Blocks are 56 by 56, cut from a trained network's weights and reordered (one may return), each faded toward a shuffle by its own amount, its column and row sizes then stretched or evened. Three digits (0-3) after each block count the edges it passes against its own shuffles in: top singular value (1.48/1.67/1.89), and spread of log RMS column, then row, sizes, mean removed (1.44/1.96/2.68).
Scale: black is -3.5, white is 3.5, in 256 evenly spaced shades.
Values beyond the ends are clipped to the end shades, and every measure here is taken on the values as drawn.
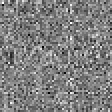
3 0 1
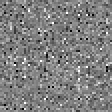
0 2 1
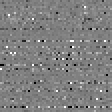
0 0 3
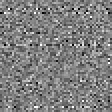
1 0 2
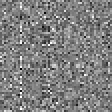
3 2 0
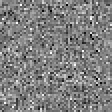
0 1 0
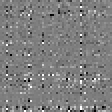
2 2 3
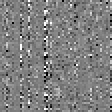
1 3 0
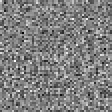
2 0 0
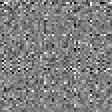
2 2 2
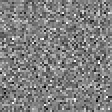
1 1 1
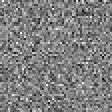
2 0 1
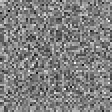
3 0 0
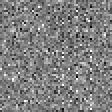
1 2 0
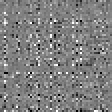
2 3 3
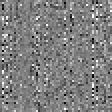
0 3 0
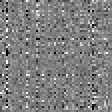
3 3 2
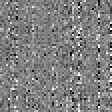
0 3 0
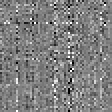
2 3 0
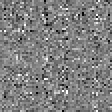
2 2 1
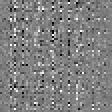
1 3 2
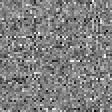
1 0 2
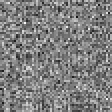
3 0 0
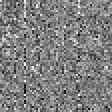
3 2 0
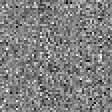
1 2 0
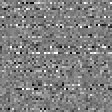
0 0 3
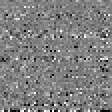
2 1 3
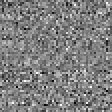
2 0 2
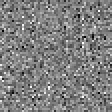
0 2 0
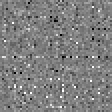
0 1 1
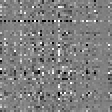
1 3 3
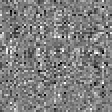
2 2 2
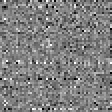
2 1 2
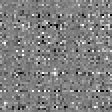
0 2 3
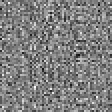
3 2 0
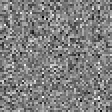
2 1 0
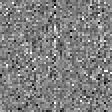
1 1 0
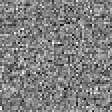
1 0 0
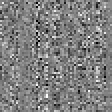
2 3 0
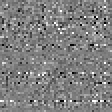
0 1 3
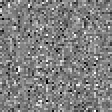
0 2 0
